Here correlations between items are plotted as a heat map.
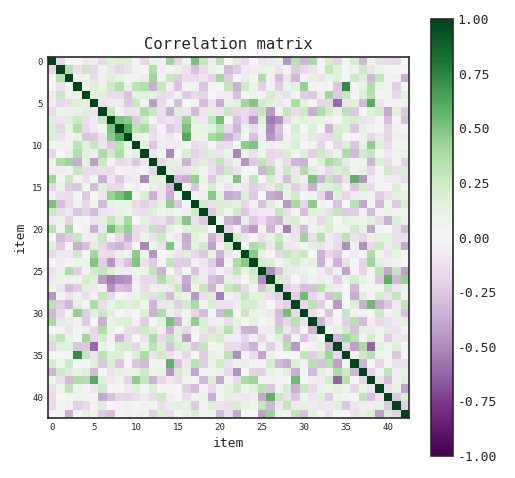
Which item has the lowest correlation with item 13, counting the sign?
25
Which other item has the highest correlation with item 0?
17
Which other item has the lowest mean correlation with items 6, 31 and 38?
40
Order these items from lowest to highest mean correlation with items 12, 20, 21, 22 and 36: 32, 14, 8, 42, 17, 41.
42, 8, 41, 32, 17, 14
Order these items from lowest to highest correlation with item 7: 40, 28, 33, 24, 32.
24, 40, 28, 33, 32
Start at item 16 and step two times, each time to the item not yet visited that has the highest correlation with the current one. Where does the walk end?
8
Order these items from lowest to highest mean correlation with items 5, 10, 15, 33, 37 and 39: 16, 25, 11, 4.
16, 25, 11, 4
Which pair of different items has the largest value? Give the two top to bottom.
3, 35
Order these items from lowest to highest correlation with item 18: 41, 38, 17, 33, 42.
38, 33, 41, 42, 17
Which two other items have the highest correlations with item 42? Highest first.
26, 29
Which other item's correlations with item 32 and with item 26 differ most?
6
